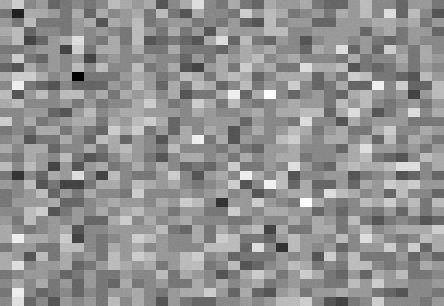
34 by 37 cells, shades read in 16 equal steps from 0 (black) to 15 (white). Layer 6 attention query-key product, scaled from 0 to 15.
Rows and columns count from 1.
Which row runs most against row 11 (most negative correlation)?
33
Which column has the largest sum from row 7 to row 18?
12
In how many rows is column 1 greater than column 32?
18
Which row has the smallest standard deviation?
32
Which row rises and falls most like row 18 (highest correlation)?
9
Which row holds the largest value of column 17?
16
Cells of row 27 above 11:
5
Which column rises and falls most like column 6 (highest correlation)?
19
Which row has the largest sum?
27
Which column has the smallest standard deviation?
11
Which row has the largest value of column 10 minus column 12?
20
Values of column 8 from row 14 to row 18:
10 7 6 10 5
